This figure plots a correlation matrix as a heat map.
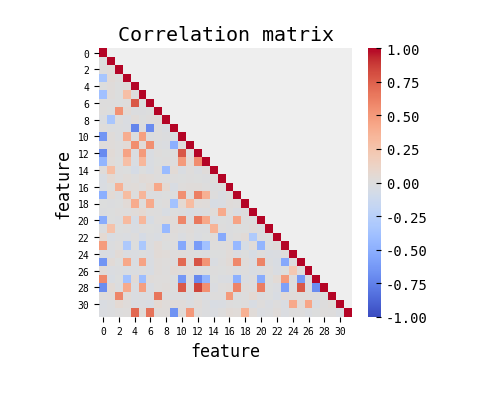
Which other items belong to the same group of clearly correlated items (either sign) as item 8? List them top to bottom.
1, 14, 21
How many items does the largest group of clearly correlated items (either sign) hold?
12
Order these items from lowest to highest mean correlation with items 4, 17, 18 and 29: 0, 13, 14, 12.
0, 14, 13, 12
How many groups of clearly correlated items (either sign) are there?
6
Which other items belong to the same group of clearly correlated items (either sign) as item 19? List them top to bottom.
15, 22
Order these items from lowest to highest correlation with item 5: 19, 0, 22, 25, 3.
0, 22, 19, 3, 25
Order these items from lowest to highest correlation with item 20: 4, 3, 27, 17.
27, 4, 3, 17
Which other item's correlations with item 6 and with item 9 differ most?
4
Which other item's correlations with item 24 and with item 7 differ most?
29
